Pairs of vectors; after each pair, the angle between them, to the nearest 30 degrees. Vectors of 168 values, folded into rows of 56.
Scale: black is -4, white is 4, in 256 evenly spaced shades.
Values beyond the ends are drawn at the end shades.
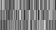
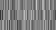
90 degrees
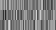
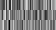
120 degrees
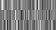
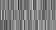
90 degrees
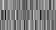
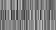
60 degrees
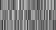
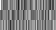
150 degrees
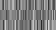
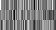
90 degrees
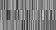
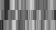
90 degrees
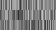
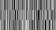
90 degrees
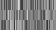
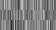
150 degrees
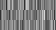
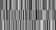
60 degrees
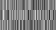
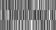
150 degrees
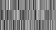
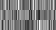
120 degrees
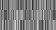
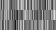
150 degrees
